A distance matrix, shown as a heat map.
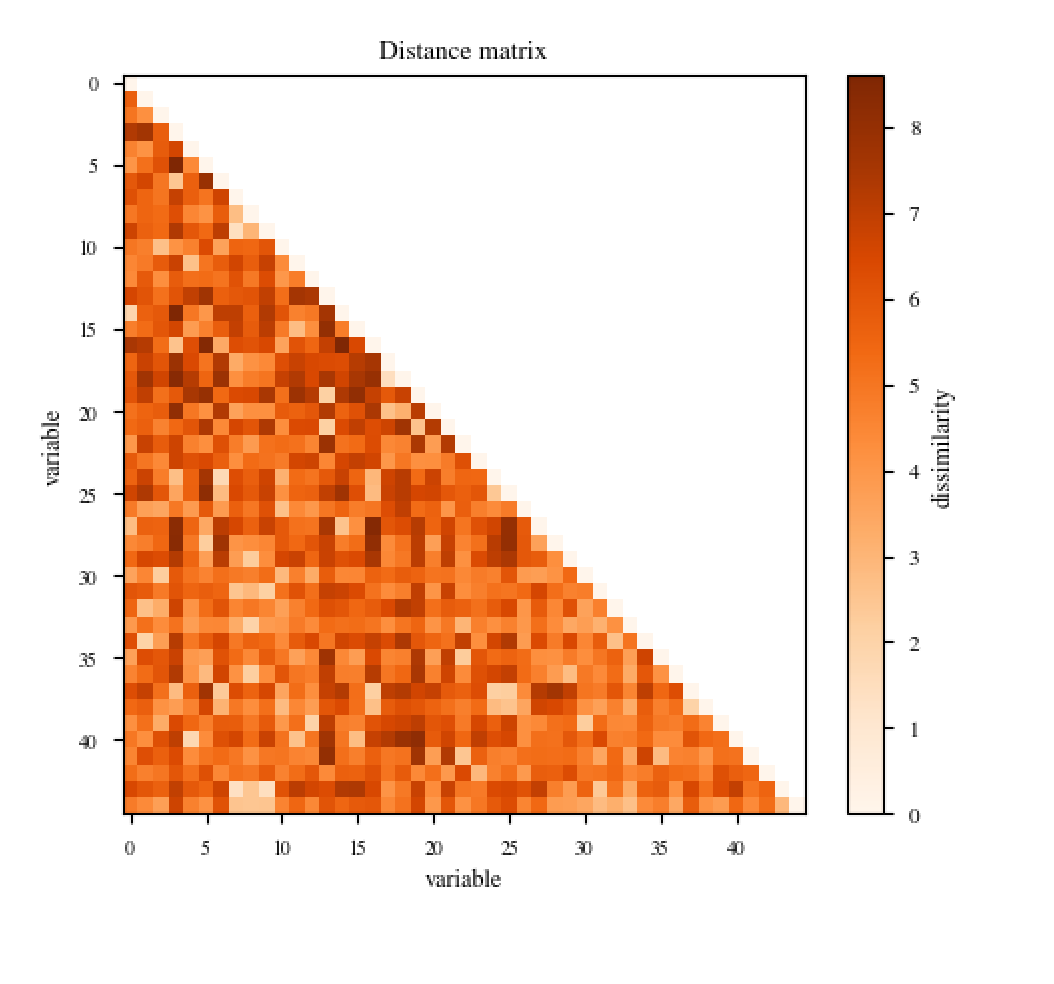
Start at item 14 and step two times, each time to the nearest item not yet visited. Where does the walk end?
27
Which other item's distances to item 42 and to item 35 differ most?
22
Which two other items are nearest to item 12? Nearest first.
39, 30
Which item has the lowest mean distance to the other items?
33
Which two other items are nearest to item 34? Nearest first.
1, 32
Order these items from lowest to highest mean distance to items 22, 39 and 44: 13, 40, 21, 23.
40, 23, 21, 13
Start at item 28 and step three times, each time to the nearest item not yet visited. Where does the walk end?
8
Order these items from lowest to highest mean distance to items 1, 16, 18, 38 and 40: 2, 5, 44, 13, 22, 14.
44, 2, 22, 5, 14, 13
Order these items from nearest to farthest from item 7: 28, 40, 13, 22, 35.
28, 22, 35, 13, 40
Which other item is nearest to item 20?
17
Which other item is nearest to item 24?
6
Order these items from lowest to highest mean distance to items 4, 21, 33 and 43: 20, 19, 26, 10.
26, 10, 20, 19
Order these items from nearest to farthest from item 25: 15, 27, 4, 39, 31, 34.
31, 4, 15, 39, 34, 27
